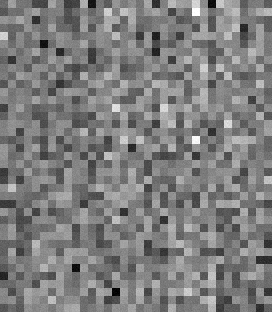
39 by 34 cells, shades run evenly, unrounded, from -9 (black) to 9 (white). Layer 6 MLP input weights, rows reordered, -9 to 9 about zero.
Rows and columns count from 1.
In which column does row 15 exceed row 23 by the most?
21
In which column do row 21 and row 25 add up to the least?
12
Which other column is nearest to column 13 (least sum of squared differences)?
4
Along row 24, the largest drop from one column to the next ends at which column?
19
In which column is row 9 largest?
26
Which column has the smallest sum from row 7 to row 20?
6
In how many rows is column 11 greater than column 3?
27
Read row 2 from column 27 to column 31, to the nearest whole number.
-1 0 3 4 -1
